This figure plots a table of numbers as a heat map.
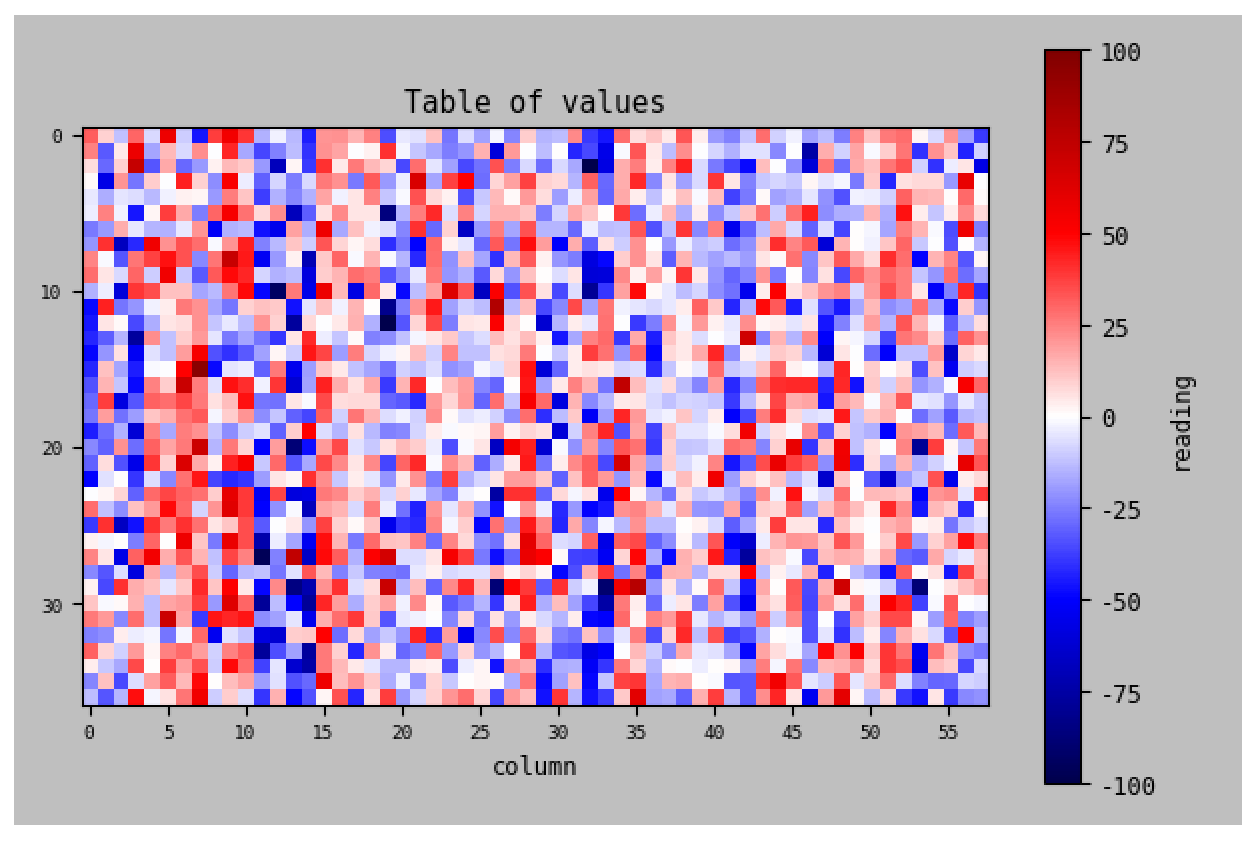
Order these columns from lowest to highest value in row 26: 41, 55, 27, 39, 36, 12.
41, 36, 39, 12, 27, 55
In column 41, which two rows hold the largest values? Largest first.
20, 24
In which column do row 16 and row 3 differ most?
1
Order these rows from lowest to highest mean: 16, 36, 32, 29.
32, 36, 29, 16
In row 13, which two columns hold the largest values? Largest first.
42, 14
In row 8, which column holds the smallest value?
14
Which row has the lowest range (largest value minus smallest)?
4
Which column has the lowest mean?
11
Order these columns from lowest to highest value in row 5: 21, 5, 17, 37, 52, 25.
25, 17, 37, 21, 5, 52
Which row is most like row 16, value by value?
21
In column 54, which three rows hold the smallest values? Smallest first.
10, 2, 35
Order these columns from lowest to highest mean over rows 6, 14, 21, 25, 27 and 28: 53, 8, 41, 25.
41, 25, 8, 53
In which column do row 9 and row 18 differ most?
48
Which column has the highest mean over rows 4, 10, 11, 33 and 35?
15
